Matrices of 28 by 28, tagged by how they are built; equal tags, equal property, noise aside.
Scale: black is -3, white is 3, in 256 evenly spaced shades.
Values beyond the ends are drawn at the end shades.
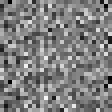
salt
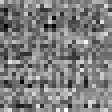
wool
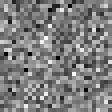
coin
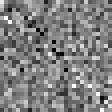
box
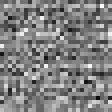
wool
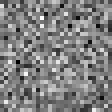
wool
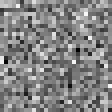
coin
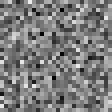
salt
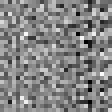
salt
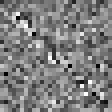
box
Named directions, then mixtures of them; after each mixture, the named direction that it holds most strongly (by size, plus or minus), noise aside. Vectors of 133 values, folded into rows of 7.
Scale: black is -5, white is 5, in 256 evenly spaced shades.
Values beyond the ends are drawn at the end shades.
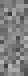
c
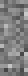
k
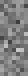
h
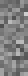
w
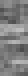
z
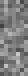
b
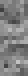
z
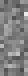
k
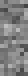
k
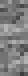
z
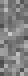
b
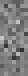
h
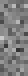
h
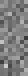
c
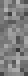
c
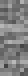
z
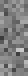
h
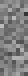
w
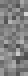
w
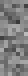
h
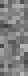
k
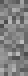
w
